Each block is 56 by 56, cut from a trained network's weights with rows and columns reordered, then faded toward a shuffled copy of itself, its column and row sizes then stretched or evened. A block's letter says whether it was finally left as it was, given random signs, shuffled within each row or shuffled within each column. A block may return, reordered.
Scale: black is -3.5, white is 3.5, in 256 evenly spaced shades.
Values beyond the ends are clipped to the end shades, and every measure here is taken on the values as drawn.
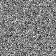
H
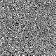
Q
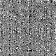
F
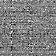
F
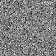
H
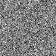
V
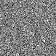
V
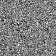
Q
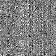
F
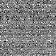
F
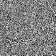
Q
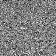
H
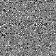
Q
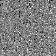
V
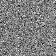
V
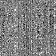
F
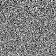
H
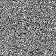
H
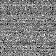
H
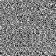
F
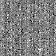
F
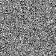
V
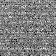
H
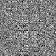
F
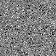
Q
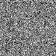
H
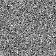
V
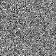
Q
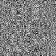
F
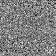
H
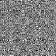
F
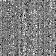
V
